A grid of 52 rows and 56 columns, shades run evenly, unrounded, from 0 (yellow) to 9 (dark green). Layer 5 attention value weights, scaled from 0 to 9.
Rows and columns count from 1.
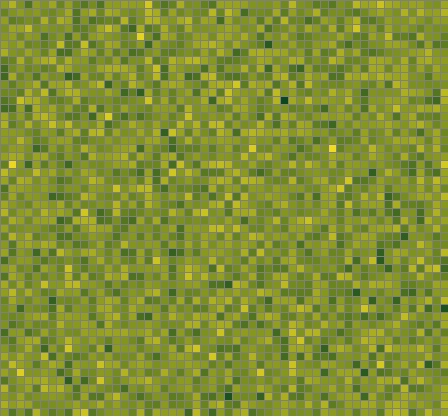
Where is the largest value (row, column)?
13, 36
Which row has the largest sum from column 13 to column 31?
50
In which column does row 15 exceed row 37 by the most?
33
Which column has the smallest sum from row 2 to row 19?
51
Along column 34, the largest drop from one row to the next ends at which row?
7
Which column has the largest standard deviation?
9
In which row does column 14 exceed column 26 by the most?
27
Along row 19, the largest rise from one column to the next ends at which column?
43
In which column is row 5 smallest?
18
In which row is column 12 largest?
15
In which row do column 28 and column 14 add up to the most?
44
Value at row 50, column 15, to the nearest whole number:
2
